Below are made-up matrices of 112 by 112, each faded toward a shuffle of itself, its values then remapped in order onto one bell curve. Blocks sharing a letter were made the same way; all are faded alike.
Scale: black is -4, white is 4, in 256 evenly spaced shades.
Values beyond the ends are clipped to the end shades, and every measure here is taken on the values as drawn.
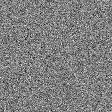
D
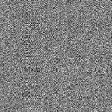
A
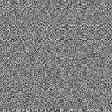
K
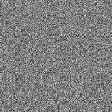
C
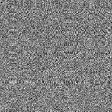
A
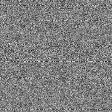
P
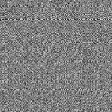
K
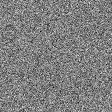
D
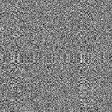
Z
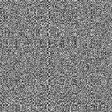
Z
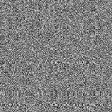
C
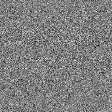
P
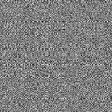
K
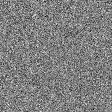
D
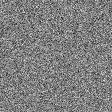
D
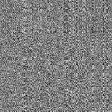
Z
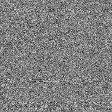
P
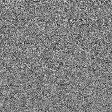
P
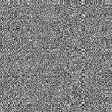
Z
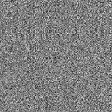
C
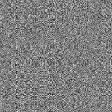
Z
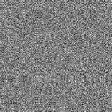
A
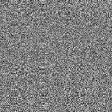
C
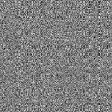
Z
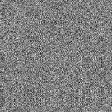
C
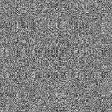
C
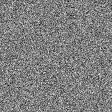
D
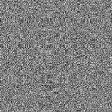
A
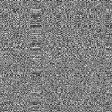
K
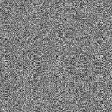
A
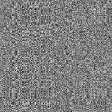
Z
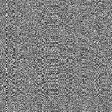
Z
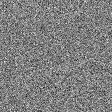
D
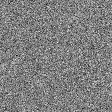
D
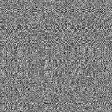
K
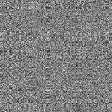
A
